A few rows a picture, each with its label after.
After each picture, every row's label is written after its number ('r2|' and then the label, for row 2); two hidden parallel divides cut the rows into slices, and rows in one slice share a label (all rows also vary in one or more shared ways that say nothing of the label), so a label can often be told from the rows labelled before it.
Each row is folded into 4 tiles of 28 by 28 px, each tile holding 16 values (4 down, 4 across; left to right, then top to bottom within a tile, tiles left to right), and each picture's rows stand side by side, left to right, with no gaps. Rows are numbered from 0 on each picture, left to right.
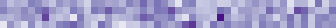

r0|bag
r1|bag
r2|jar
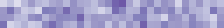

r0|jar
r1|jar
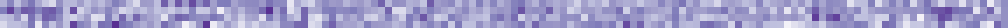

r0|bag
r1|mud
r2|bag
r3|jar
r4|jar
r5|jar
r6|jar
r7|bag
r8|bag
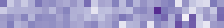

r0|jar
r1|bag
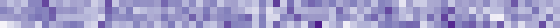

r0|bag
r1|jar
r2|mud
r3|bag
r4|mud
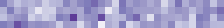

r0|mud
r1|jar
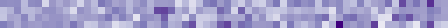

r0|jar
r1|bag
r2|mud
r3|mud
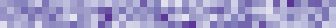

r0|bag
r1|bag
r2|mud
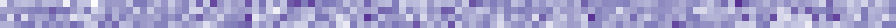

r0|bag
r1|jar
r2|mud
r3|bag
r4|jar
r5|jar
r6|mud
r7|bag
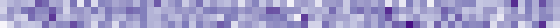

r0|bag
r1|jar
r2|bag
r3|bag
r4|mud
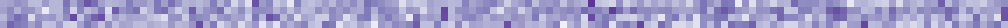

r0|mud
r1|jar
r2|bag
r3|bag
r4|jar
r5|bag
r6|bag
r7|bag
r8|bag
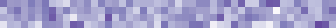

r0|bag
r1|jar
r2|jar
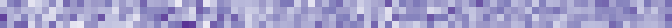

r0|mud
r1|bag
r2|jar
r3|mud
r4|jar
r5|jar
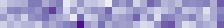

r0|bag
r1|jar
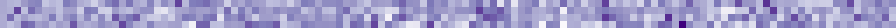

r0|jar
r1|mud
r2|jar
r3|mud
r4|bag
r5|bag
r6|mud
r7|mud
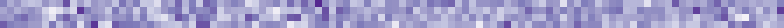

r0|mud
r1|mud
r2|mud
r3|jar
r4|jar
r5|jar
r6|bag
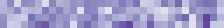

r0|jar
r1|mud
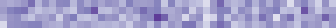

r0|jar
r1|bag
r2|jar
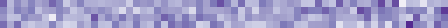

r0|jar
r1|jar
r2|jar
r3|bag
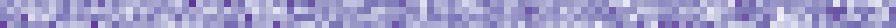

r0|mud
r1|jar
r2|mud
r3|jar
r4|jar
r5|bag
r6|mud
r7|bag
